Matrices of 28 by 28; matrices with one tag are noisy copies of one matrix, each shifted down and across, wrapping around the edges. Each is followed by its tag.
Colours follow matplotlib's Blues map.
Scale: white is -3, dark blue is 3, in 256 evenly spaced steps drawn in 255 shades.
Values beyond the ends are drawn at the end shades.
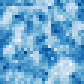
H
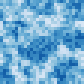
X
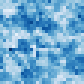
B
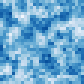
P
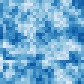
B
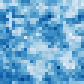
B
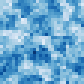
X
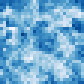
B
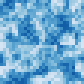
P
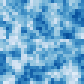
P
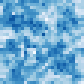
B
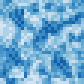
P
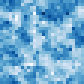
X
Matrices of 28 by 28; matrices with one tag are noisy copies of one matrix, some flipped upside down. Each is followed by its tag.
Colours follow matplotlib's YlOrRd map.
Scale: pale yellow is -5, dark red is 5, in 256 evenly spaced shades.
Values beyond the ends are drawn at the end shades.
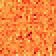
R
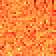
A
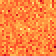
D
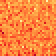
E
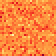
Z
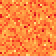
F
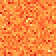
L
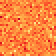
F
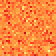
L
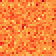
Z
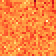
A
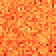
D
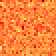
Z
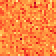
R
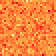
Z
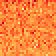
E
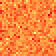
F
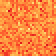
D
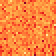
A
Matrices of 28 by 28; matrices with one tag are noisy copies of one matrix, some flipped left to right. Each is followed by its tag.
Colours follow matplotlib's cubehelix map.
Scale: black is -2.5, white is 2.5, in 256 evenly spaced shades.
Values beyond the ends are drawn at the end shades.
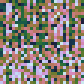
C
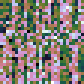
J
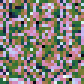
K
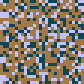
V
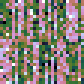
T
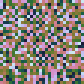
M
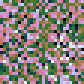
V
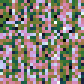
J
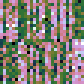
T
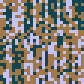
J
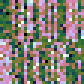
T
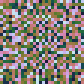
M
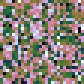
K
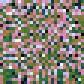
M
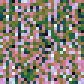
C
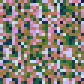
K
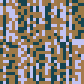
T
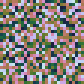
V
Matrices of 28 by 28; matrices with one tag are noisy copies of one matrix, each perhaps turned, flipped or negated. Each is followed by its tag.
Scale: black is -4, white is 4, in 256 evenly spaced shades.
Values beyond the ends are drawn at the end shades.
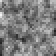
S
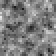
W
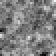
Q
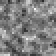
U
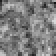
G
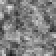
Q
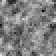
Q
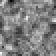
Q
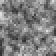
S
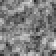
Q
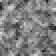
U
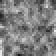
S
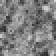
Q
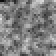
S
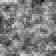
S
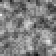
W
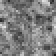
Q
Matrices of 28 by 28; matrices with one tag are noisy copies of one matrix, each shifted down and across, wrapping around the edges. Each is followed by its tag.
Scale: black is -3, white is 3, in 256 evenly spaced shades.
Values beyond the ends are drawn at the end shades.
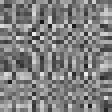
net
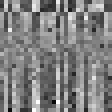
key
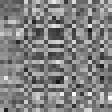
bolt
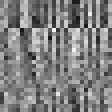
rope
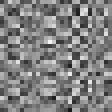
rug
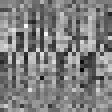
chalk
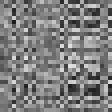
bolt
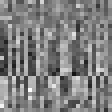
rope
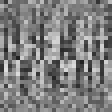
chalk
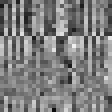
rope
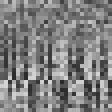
chalk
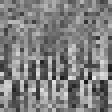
chalk
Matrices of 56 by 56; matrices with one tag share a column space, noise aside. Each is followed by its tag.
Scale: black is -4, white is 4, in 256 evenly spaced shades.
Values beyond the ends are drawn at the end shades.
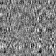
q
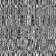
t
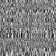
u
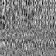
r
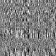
u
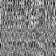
r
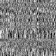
u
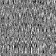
q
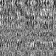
r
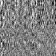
r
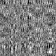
q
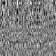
r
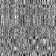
t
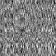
q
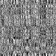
t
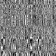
t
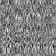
q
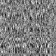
q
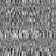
u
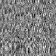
q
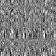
u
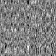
q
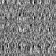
q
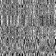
t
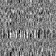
u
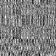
t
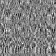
q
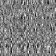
q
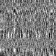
u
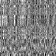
t
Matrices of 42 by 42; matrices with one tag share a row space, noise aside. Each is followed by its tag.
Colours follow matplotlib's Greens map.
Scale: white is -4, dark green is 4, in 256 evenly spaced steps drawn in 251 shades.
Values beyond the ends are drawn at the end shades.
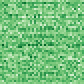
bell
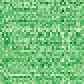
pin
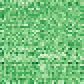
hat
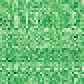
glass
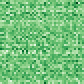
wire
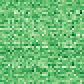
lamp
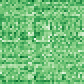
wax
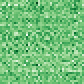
glass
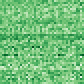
lamp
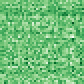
lamp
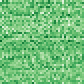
pin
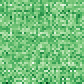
pin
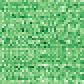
hat
